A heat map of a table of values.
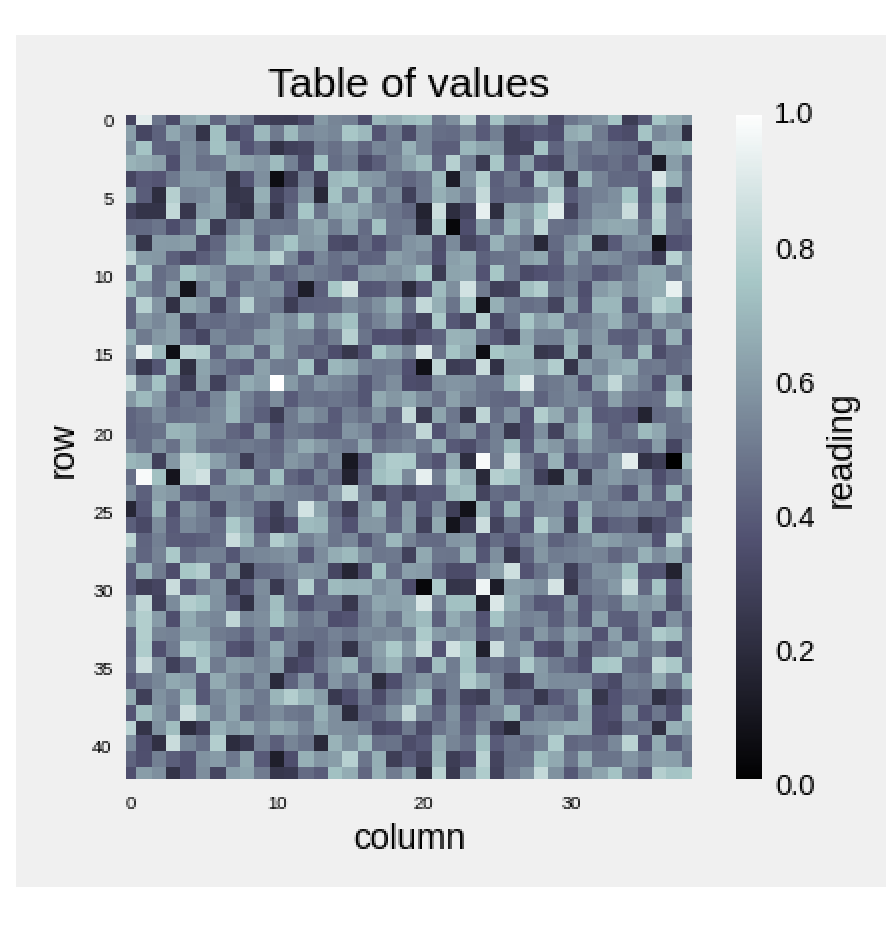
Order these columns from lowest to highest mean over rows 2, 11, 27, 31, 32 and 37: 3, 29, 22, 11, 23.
29, 3, 11, 22, 23
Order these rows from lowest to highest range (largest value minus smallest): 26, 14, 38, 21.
21, 14, 38, 26
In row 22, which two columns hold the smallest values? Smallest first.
37, 15
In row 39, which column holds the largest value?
0
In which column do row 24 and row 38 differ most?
15
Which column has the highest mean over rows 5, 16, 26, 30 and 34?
24
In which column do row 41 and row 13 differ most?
10
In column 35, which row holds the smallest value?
19
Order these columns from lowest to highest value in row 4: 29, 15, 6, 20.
20, 6, 29, 15
